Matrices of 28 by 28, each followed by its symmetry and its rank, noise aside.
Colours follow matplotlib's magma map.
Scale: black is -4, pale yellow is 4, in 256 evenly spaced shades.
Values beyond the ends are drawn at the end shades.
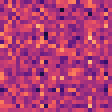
no symmetry, rank four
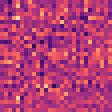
no symmetry, rank eight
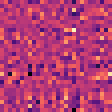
antisymmetric, rank six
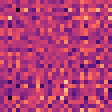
antisymmetric, rank four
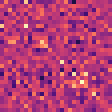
symmetric, rank six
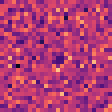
symmetric, rank eight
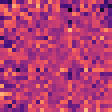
no symmetry, rank four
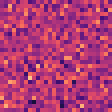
no symmetry, rank eight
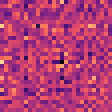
no symmetry, rank four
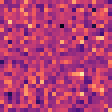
no symmetry, rank eight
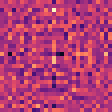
antisymmetric, rank four
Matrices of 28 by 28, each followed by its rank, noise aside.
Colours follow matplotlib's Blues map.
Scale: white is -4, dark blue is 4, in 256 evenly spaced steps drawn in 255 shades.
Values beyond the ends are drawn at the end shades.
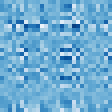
two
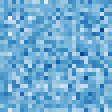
eight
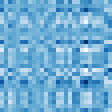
two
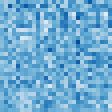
six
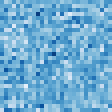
eight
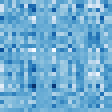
three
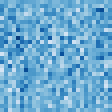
eight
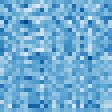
three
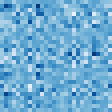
four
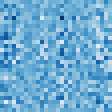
four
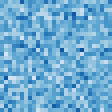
eight
